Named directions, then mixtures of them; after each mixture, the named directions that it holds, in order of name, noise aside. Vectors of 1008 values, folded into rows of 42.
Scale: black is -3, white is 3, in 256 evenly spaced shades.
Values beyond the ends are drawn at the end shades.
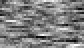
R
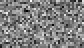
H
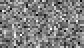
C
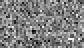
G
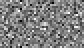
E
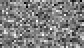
C, H, R.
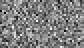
C, G.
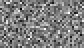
E, G.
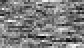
R.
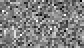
C, H.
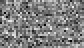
C, G, R.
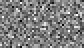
E.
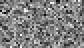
C, E, H.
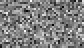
H.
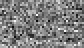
C, G, R.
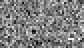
G.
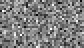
C.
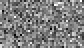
C, H.
